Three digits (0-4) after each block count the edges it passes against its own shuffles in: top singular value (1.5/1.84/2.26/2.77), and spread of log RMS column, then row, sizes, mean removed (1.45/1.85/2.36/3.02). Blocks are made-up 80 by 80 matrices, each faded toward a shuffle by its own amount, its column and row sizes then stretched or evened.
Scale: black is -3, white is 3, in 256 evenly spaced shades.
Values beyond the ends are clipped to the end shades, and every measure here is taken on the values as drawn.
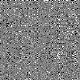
2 3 3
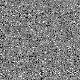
0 1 2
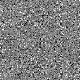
1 1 0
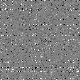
0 1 3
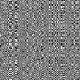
4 4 1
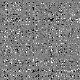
0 3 4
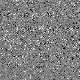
0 1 2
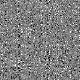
2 2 0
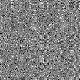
3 0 0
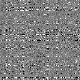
3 2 4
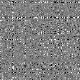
1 3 4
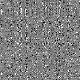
2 3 1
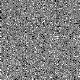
1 2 1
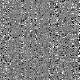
1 4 1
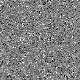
1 1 0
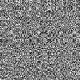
3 1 0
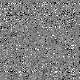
0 2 3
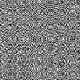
4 1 2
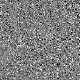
1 2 1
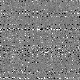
2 2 4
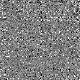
1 2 3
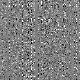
1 4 1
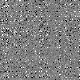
1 3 3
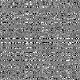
3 2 4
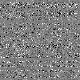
0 1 4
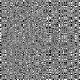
4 4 3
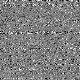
0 0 4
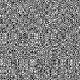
3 0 0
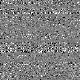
2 1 4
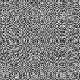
4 3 1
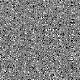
1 2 2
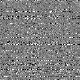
2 1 4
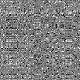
3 0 2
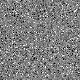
0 1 2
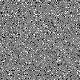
2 0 1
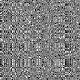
4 3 1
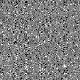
2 2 0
